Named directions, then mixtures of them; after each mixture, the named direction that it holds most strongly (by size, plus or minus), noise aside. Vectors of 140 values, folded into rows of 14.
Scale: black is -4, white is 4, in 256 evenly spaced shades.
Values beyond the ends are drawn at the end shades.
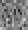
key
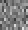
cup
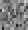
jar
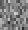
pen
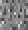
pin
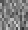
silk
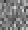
cup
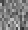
silk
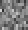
jar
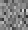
pin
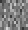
silk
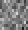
jar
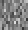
pen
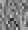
silk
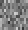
pen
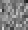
jar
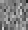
jar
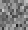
jar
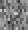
pen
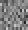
cup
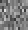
pen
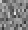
jar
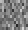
silk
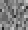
jar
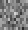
pen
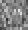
key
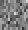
pen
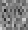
key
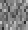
jar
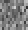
jar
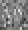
key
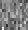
jar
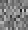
pen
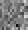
jar
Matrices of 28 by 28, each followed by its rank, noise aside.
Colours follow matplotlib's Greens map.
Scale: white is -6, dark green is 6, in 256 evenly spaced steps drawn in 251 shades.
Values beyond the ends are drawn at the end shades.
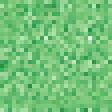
seven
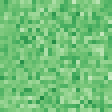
seven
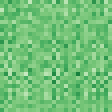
three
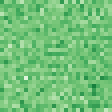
seven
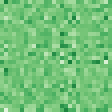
four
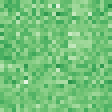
five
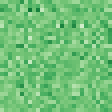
five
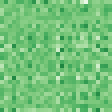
three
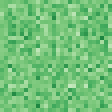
six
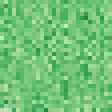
six
